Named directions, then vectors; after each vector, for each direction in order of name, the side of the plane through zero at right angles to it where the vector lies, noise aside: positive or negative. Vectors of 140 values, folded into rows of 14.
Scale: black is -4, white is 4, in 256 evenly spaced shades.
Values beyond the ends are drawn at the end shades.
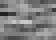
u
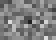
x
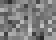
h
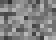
positive, positive, positive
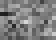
positive, positive, negative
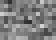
positive, negative, positive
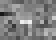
positive, positive, negative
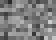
positive, positive, positive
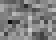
positive, negative, negative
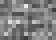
negative, positive, positive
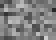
positive, positive, positive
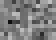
positive, negative, negative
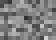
positive, positive, positive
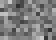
negative, negative, negative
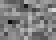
positive, negative, negative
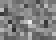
positive, positive, negative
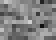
negative, positive, negative
